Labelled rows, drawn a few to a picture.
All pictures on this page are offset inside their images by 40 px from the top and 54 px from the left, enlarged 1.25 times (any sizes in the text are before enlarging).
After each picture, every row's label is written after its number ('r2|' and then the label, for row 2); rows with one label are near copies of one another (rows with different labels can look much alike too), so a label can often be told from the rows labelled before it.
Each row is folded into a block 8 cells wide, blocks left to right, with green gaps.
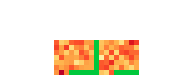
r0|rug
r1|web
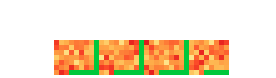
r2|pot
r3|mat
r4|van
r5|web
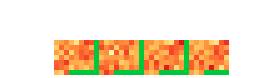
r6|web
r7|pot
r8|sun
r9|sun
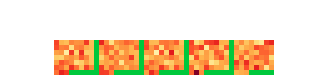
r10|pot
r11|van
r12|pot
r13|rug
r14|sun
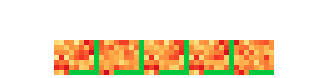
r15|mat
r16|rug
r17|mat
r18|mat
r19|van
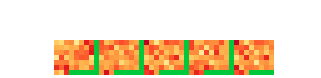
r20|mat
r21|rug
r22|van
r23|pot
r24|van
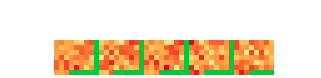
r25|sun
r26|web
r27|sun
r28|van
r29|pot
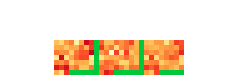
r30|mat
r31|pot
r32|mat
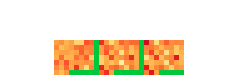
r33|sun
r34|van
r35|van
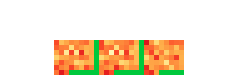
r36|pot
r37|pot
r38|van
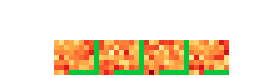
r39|mat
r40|pot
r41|rug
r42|mat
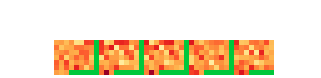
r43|sun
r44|rug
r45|rug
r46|van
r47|pot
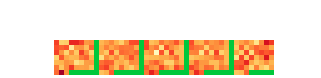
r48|rug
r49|web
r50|pot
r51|pot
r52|web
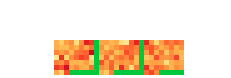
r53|mat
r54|sun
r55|van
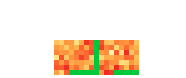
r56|mat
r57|pot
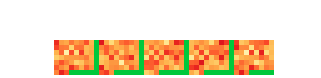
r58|pot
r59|van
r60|web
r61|web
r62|pot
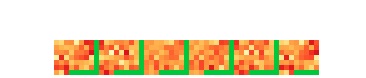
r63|mat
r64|pot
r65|sun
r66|sun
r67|pot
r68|mat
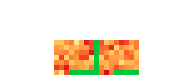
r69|mat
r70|rug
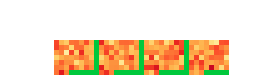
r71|pot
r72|van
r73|mat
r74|sun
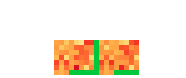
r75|sun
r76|sun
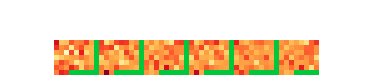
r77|pot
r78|rug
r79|sun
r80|rug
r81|van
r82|sun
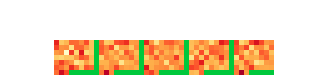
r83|pot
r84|rug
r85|van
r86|web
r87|rug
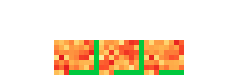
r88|mat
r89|web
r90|mat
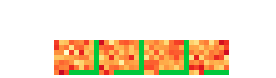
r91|pot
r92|van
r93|web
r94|mat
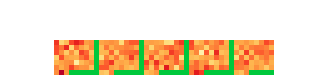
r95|rug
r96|web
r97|sun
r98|pot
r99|web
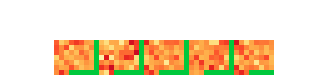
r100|rug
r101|mat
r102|van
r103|sun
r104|van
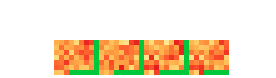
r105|web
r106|sun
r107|mat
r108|mat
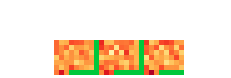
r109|rug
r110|pot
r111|rug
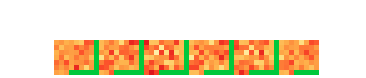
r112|sun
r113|web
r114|pot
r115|web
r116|pot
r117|web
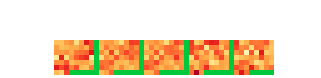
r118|mat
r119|web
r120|web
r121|rug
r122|pot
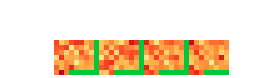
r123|rug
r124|web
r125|van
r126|van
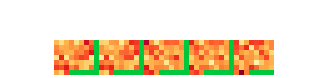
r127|mat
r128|mat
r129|van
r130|van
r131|rug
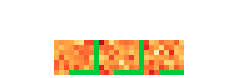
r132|sun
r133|van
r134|pot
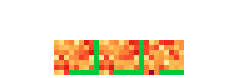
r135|mat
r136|mat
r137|rug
